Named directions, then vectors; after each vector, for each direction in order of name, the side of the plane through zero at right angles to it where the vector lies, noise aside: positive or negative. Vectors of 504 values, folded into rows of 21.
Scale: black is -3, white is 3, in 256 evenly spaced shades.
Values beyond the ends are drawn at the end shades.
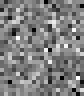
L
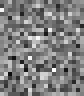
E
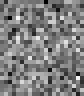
positive, positive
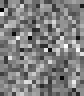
negative, positive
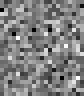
negative, positive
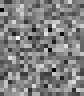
negative, positive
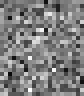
positive, positive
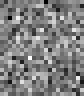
positive, positive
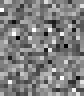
positive, negative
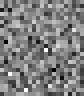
negative, positive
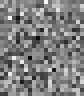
negative, negative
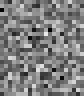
negative, positive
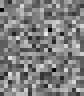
negative, positive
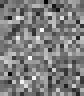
positive, positive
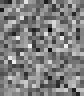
negative, positive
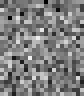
positive, positive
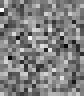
positive, negative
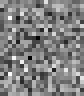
negative, negative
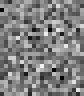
negative, positive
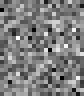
negative, positive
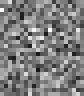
positive, negative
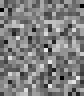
negative, positive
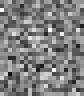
positive, negative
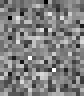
positive, positive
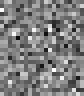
positive, negative
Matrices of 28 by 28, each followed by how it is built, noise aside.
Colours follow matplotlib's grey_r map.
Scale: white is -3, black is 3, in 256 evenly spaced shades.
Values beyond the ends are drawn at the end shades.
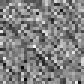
Toeplitz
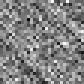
Toeplitz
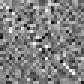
diagonal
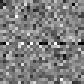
uneven rows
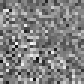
lower triangular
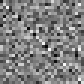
diagonal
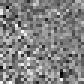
lower triangular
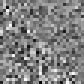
lower triangular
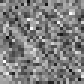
Toeplitz
